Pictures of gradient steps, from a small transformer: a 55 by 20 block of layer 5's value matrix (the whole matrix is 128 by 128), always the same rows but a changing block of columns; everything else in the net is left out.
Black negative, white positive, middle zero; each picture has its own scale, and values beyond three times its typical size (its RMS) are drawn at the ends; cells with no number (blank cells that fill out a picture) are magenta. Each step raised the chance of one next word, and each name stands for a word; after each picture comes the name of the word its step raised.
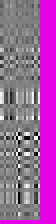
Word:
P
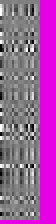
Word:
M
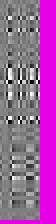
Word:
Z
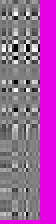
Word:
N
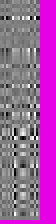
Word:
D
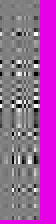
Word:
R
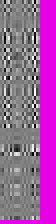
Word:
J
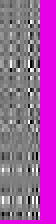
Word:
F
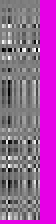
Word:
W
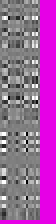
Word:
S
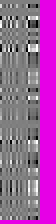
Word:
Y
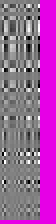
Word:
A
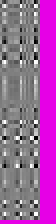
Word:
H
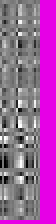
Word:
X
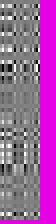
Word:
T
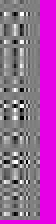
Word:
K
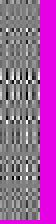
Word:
Z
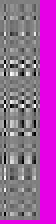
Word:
R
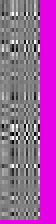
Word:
M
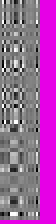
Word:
F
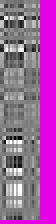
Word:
Y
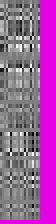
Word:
A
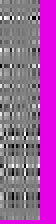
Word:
D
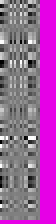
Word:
H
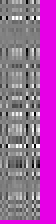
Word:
D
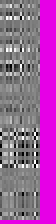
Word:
T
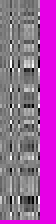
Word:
F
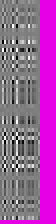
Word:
W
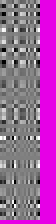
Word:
H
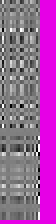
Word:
J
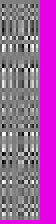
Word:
A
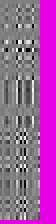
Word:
W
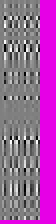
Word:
Y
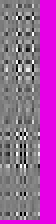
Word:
T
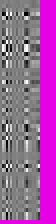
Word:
N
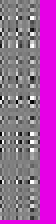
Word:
S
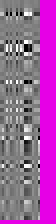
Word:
N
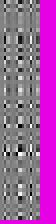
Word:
J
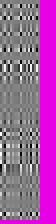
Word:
T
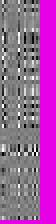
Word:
J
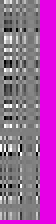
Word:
J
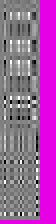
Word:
K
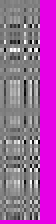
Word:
W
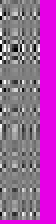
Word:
N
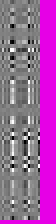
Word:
W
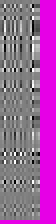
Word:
A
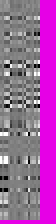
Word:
R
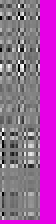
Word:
T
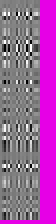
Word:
N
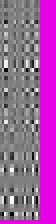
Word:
F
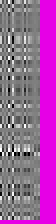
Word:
J
